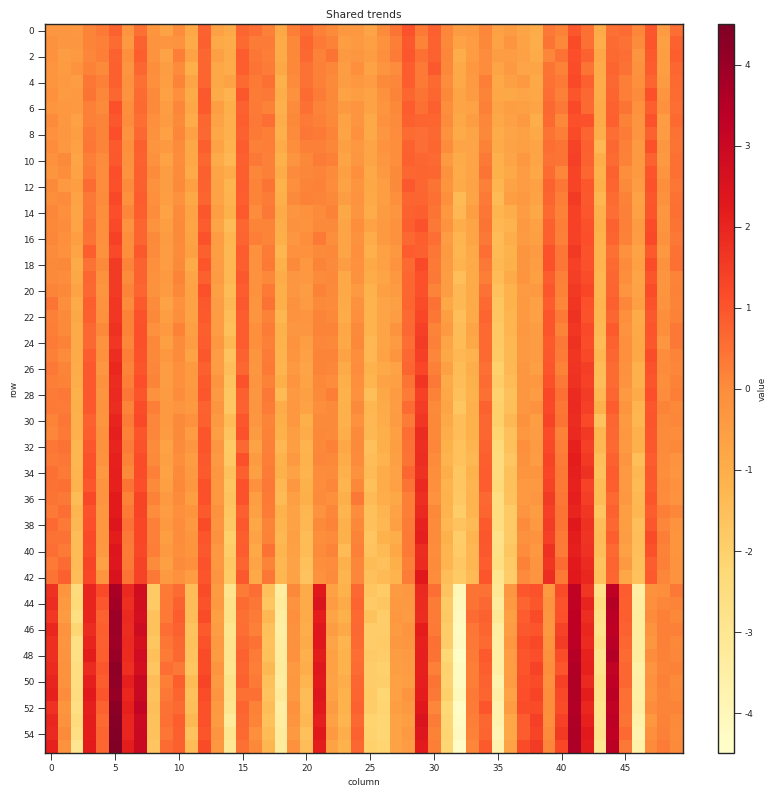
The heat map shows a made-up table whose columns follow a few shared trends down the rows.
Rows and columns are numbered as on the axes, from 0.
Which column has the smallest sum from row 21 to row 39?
35
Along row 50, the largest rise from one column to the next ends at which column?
44
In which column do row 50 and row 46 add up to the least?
32
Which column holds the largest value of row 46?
5
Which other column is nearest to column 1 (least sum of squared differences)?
48
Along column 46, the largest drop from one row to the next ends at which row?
43
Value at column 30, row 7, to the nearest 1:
1
